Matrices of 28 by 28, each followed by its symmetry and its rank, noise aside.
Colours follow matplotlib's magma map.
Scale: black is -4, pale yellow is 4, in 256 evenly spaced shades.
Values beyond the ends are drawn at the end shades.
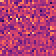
no symmetry, rank seven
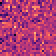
no symmetry, rank six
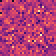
symmetric, rank six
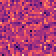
no symmetry, rank six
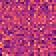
no symmetry, rank seven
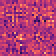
antisymmetric, rank six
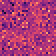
symmetric, rank seven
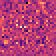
no symmetry, rank six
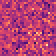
no symmetry, rank six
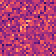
symmetric, rank eight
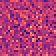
no symmetry, rank seven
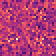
no symmetry, rank seven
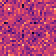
symmetric, rank eight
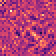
symmetric, rank seven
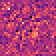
symmetric, rank eight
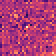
symmetric, rank seven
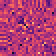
symmetric, rank seven
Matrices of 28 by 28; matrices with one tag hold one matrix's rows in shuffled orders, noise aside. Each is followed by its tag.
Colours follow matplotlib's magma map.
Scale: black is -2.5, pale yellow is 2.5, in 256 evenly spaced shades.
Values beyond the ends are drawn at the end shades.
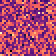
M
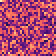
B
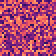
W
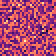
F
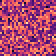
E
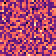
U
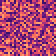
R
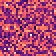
W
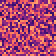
B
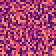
U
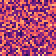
M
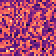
R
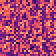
R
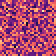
M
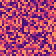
M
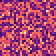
R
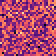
M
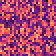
R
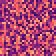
U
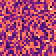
M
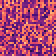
M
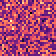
B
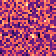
E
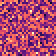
B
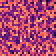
F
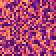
R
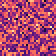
B
